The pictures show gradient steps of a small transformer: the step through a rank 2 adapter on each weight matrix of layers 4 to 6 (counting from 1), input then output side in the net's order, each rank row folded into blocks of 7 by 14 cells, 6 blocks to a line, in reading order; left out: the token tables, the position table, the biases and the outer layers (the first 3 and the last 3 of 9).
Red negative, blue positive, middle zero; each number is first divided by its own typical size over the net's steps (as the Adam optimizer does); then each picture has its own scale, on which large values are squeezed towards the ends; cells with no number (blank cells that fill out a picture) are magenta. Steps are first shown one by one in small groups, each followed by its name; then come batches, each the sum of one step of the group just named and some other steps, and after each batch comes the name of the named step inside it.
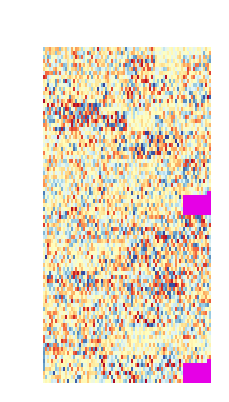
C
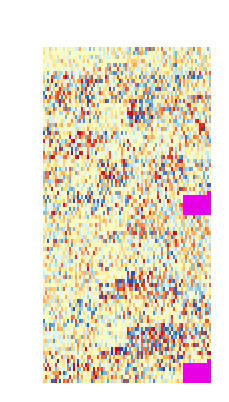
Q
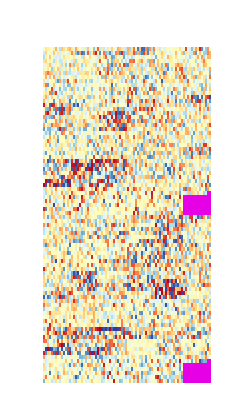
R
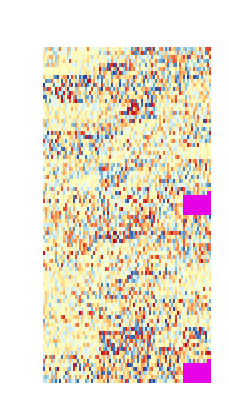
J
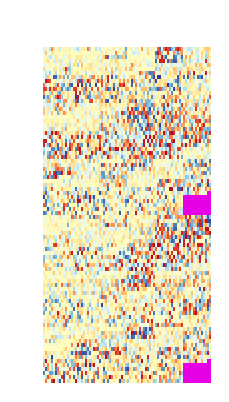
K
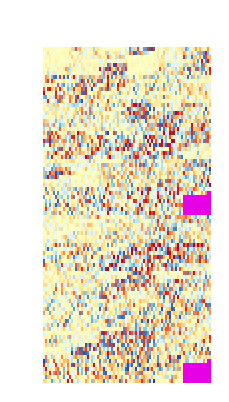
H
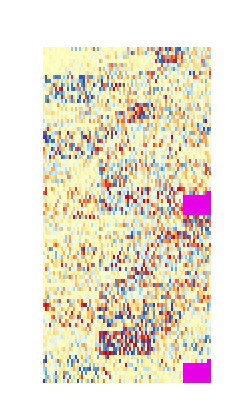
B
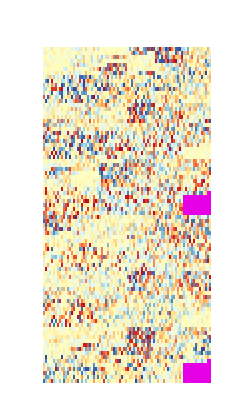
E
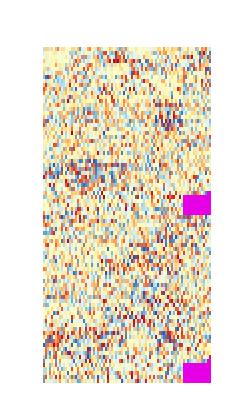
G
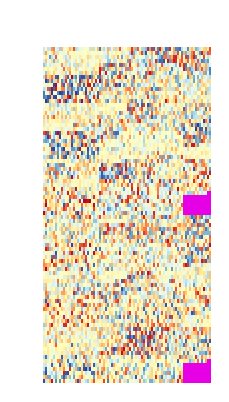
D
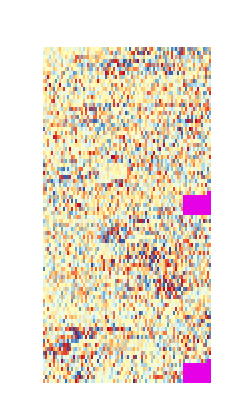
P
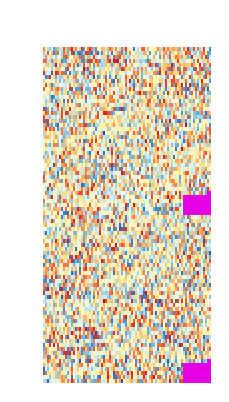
G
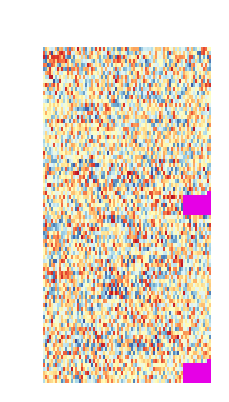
G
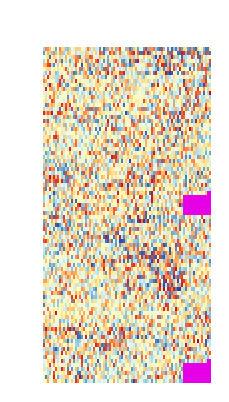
P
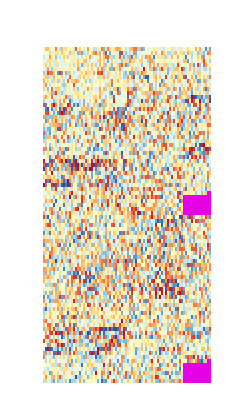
R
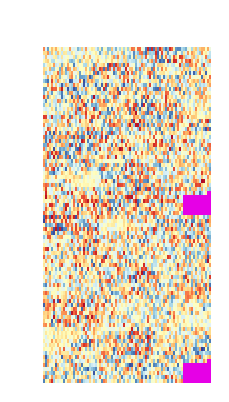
E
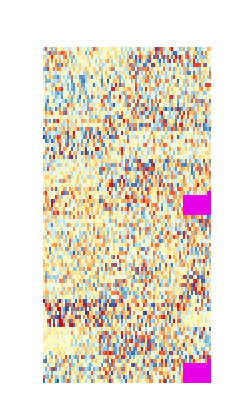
B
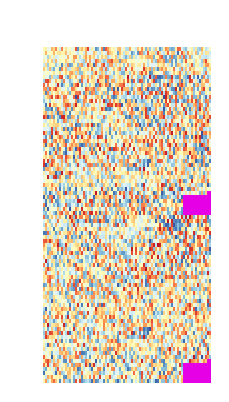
K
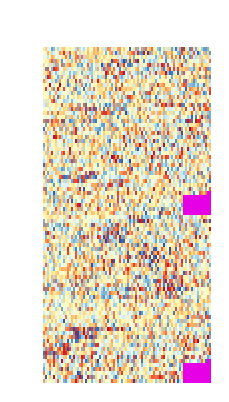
P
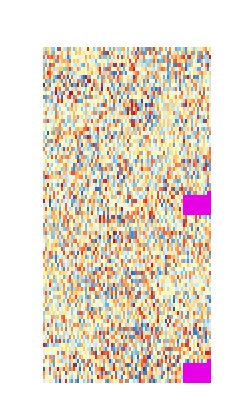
J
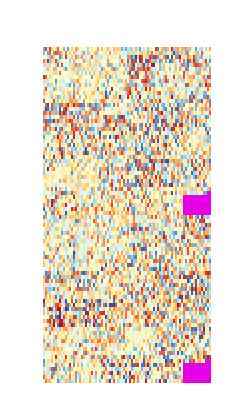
C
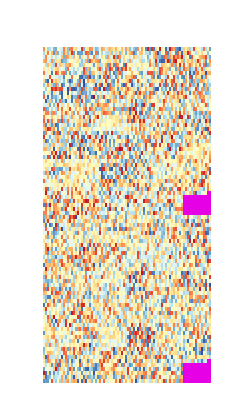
E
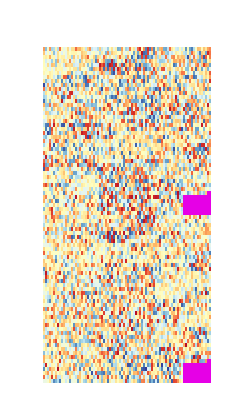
J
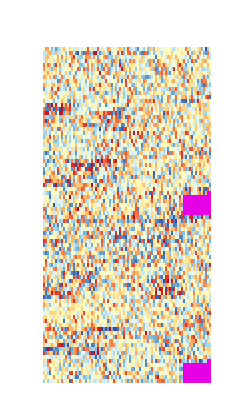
R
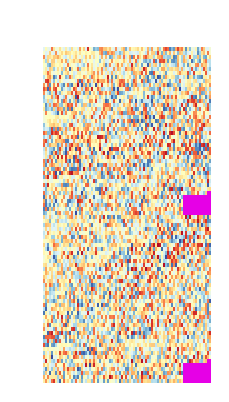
K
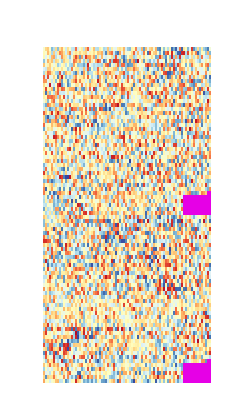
P
